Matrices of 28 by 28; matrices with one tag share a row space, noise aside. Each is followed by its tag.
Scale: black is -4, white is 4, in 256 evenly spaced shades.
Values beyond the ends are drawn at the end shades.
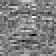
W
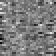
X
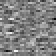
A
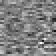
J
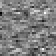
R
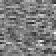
J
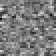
X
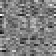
X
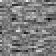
R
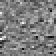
X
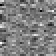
X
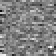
X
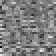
X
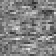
W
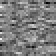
R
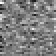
X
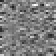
X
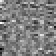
X
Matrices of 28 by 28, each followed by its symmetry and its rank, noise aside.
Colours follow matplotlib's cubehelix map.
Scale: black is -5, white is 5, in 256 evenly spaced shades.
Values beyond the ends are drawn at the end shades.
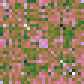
symmetric, rank six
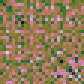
symmetric, rank six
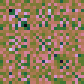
symmetric, rank four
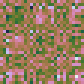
symmetric, rank three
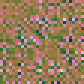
antisymmetric, rank six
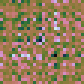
symmetric, rank three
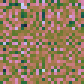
no symmetry, rank four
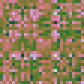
symmetric, rank three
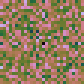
symmetric, rank six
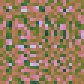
antisymmetric, rank four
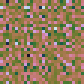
antisymmetric, rank four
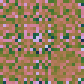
symmetric, rank four
